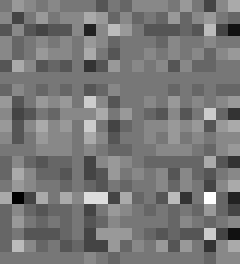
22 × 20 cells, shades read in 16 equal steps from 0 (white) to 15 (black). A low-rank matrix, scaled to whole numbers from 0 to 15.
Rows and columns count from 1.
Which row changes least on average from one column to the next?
7
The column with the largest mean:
20
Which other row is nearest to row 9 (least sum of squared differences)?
12
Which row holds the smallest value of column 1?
17
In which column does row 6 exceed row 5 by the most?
8
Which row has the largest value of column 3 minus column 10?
3
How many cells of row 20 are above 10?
3
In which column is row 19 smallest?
2
